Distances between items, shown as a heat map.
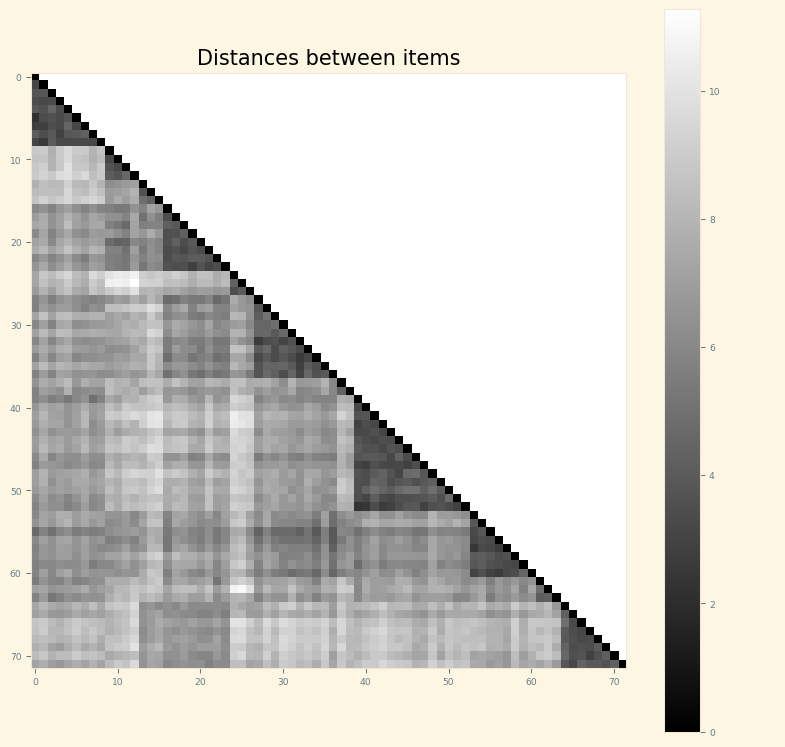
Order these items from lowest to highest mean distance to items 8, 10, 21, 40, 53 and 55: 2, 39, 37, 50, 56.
56, 39, 2, 50, 37
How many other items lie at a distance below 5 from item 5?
8
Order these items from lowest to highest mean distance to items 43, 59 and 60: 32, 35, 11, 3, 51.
51, 32, 35, 3, 11
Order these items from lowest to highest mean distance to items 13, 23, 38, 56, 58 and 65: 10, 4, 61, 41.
10, 61, 4, 41
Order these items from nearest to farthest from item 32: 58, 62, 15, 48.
58, 48, 62, 15
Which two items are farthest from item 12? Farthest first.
25, 24
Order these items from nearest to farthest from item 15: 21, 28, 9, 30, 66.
21, 9, 66, 30, 28
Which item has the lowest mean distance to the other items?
55
